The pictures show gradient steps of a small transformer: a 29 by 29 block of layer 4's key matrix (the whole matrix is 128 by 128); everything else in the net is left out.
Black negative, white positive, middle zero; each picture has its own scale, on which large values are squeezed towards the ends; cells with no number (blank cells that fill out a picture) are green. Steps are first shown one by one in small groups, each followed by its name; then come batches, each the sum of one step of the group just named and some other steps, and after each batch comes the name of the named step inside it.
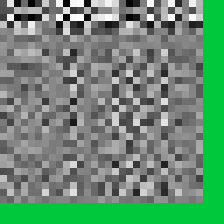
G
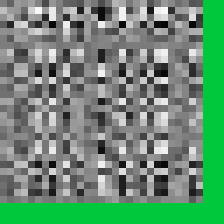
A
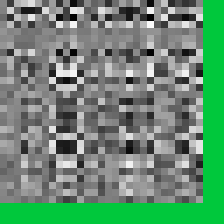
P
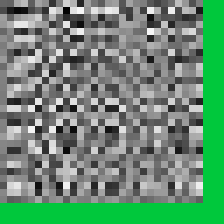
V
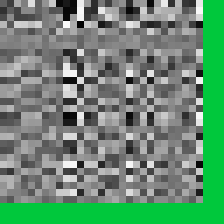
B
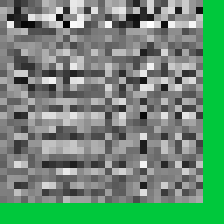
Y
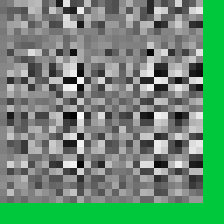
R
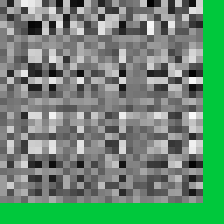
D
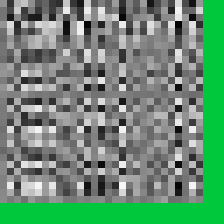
D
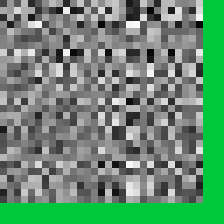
G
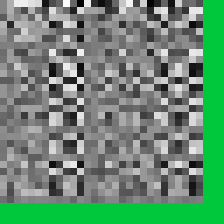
R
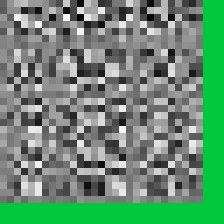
R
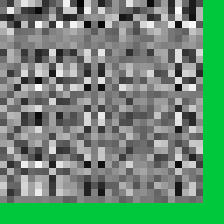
P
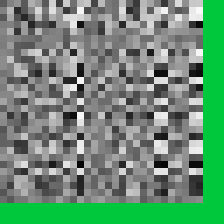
R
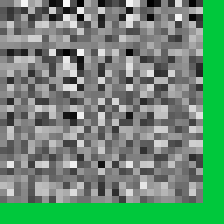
R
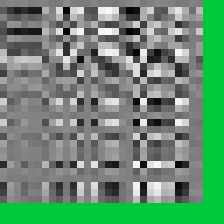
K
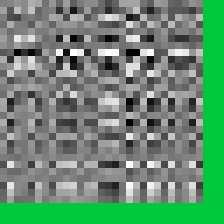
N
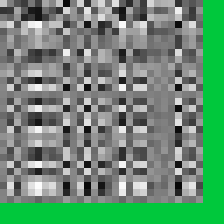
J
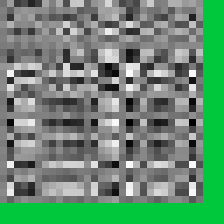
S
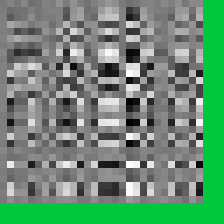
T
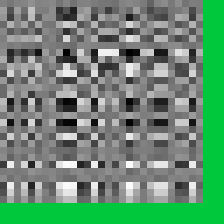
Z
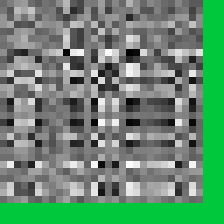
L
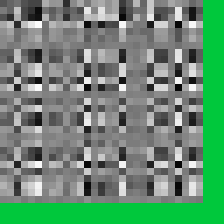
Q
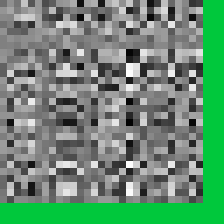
S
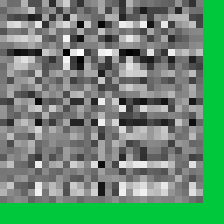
L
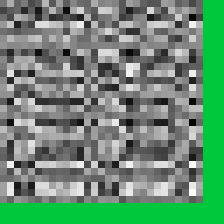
S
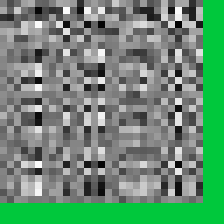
J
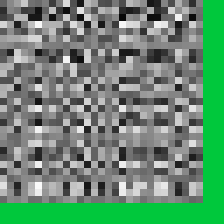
Q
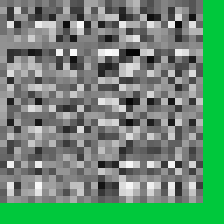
N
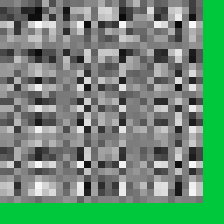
Q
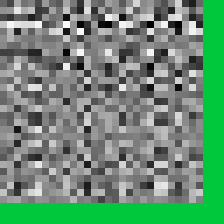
Q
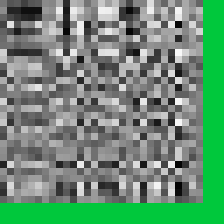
K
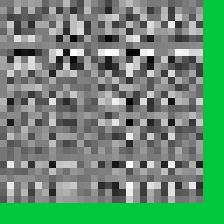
N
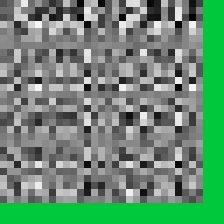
Q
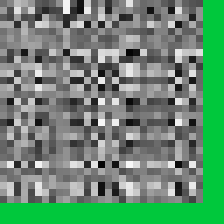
L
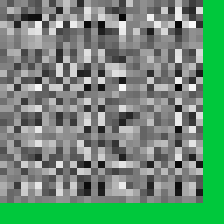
Q
